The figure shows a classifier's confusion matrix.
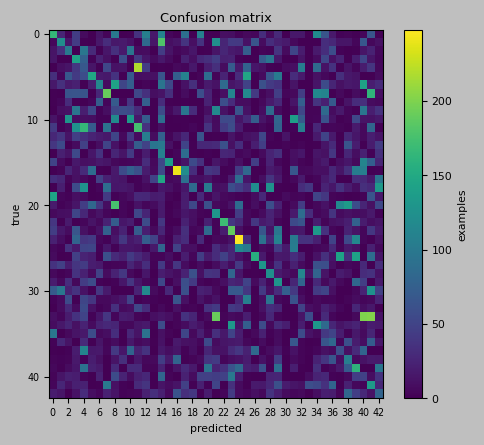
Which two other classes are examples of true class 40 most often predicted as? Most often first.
23, 14
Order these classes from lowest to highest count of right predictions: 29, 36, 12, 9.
9, 36, 12, 29
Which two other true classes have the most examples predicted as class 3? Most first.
11, 9
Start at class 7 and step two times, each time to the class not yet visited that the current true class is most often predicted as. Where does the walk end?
36
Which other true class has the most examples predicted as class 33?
41
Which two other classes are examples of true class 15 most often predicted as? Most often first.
40, 41
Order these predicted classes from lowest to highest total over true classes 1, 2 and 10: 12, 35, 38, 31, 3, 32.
38, 3, 32, 35, 12, 31
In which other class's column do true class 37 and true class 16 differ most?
17
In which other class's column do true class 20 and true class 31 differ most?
8
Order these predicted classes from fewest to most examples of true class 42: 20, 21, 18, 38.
21, 20, 18, 38
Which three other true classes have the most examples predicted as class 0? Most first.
19, 35, 30
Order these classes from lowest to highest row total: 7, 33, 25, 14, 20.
14, 25, 33, 20, 7
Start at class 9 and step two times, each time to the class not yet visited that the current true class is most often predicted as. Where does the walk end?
32
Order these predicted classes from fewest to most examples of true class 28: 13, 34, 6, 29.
13, 29, 6, 34
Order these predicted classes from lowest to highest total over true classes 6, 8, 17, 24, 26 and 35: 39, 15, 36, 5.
15, 5, 36, 39
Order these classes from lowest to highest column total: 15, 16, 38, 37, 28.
15, 37, 16, 38, 28
